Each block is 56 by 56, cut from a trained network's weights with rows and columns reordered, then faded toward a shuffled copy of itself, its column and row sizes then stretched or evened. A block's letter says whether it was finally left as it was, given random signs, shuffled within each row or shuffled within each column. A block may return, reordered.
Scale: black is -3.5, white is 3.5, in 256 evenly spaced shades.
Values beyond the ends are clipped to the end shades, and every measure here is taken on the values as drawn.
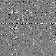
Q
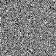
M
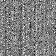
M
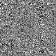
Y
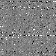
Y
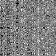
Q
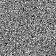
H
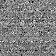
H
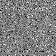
H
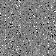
M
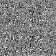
Y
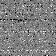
H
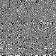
Y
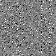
M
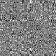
Q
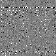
Y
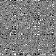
Q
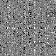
Q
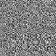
Q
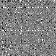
Y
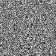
M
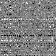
Q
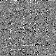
Y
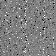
M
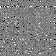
Q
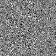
M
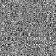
Q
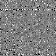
Y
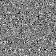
H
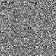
Q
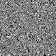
H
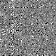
Y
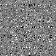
Y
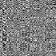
Q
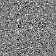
Y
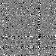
Y
